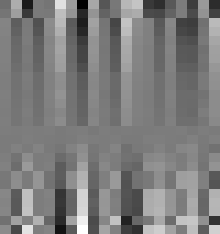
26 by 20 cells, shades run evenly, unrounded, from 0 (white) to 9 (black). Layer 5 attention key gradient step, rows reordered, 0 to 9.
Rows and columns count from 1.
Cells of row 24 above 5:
7
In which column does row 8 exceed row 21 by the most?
8
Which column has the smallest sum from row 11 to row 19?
20
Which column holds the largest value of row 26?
6
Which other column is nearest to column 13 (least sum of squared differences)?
9
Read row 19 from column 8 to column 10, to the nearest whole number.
3 5 4
